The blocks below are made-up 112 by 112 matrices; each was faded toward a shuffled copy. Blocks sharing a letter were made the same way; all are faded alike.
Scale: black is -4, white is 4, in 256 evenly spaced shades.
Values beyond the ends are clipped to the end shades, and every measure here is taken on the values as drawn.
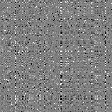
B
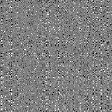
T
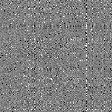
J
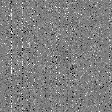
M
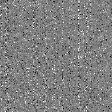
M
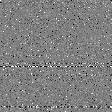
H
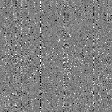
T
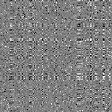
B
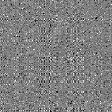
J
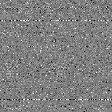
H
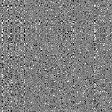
T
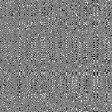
B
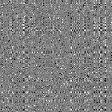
B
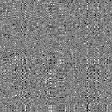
J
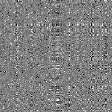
J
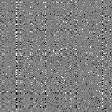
B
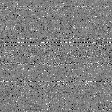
H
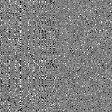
T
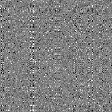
T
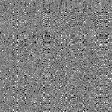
T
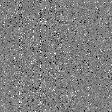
M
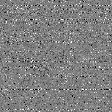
H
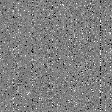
M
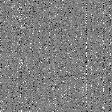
M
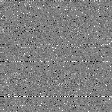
H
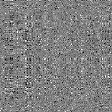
J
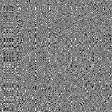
J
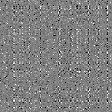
B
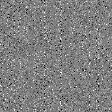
M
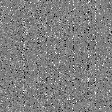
M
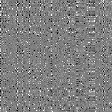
B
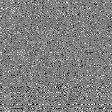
H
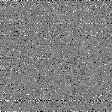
H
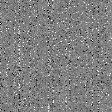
M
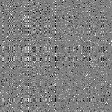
B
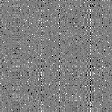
B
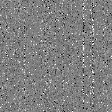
M
